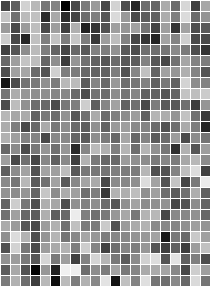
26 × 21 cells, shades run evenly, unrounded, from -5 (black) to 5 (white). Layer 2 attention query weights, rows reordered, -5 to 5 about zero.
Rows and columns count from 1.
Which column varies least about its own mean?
13
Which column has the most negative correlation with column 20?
4
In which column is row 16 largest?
20
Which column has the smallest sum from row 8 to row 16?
8
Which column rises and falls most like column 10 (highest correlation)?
16
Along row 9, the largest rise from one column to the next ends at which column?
19
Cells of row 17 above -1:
16
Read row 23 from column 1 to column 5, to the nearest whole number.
-2 3 0 -2 1
